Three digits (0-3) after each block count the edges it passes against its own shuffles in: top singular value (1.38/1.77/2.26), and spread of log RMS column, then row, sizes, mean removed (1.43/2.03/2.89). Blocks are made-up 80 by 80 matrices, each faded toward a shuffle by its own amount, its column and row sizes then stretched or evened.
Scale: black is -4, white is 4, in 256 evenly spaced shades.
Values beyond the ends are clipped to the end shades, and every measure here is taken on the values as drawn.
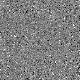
1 1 1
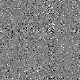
1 2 2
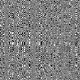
3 3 1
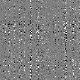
1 3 2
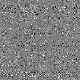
2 2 2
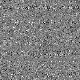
1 0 2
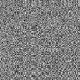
3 1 1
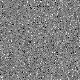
0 1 0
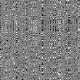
3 3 1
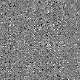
1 2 1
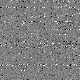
0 1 2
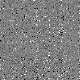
0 2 2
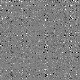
1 2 2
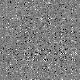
0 2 2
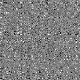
2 1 2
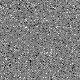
1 0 1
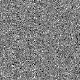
2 2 0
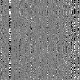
3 3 0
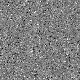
0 0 0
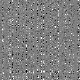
2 3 1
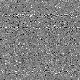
2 0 2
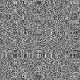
3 2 1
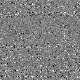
0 0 2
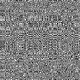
3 0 2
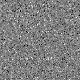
1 0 0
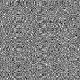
3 0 0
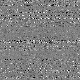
0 0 3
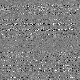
1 0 3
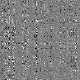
1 3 2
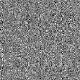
2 2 1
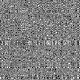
3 0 2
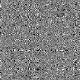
2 2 2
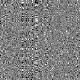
3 2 0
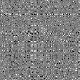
3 1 2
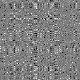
3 2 1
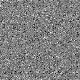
1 0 1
